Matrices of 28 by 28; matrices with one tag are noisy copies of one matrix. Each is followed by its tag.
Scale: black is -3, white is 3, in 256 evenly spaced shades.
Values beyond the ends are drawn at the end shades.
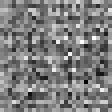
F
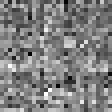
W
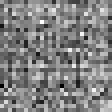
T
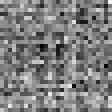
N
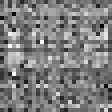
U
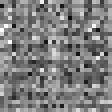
F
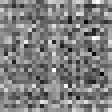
F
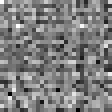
N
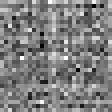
F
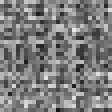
N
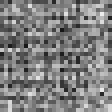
T
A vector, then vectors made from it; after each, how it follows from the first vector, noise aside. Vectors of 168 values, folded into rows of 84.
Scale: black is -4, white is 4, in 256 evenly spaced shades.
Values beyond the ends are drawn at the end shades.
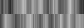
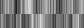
wrapped around, negated.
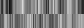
copied.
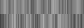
reversed, shrunk.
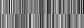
sign-scrambled.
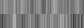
reversed, shrunk.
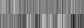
reversed, partly zeroed.
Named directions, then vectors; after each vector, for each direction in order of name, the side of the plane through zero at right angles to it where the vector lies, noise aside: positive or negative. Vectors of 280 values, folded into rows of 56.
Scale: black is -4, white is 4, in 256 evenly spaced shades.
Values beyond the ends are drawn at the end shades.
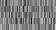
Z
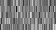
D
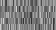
negative, positive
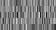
negative, negative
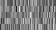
positive, negative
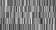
positive, negative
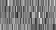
negative, positive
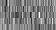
negative, positive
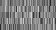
positive, negative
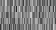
positive, negative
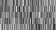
negative, positive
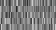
positive, positive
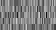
negative, negative
